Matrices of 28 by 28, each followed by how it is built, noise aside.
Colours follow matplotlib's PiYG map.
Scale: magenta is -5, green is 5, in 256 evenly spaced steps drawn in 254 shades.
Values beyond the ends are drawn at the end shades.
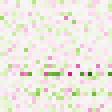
uneven rows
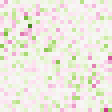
block diagonal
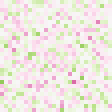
Toeplitz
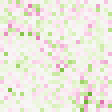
block diagonal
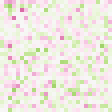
blocks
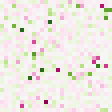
sparse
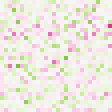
repeating columns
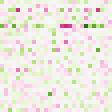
uneven rows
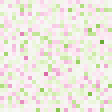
noise
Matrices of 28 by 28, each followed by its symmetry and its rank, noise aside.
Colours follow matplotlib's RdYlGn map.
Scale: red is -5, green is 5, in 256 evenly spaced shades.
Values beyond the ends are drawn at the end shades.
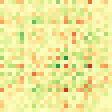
symmetric, rank three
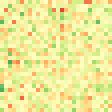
antisymmetric, rank six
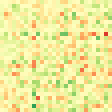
antisymmetric, rank six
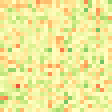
no symmetry, rank six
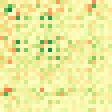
symmetric, rank four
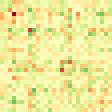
symmetric, rank four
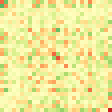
symmetric, rank three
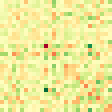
symmetric, rank four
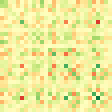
symmetric, rank three
